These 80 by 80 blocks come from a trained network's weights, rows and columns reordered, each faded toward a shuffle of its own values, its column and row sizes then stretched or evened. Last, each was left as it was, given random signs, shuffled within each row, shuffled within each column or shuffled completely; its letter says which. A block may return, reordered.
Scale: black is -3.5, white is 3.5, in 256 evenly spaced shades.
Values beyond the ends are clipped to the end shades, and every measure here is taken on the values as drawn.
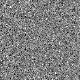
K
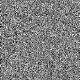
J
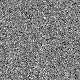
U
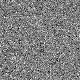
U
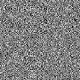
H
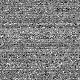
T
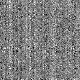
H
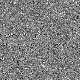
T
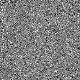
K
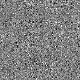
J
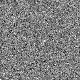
U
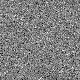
U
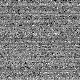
T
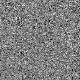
J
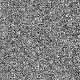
K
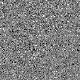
J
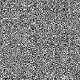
H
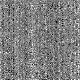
H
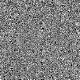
J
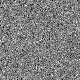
U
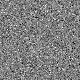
U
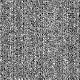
H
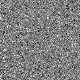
K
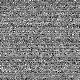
T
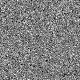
U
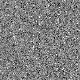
K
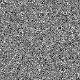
J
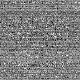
H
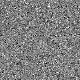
T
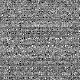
H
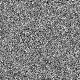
U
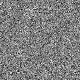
T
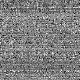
H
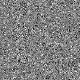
J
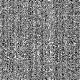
H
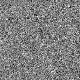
T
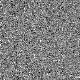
K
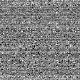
H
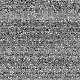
T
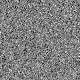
U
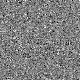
T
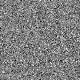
T
